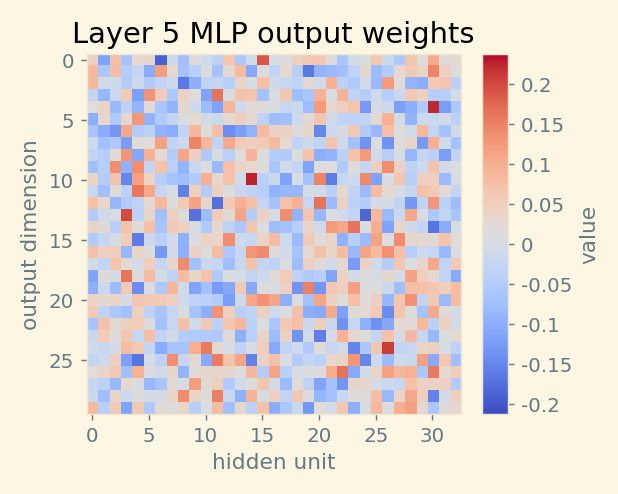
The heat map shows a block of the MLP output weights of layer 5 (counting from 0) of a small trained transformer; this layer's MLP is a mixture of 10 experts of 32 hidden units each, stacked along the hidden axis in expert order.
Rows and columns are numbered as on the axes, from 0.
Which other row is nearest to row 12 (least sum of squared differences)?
4
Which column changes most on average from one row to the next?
20
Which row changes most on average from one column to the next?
10
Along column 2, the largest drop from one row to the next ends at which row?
27
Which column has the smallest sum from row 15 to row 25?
6
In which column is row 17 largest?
8
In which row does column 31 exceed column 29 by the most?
2
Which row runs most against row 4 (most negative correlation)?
28
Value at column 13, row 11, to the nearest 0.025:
-0.025
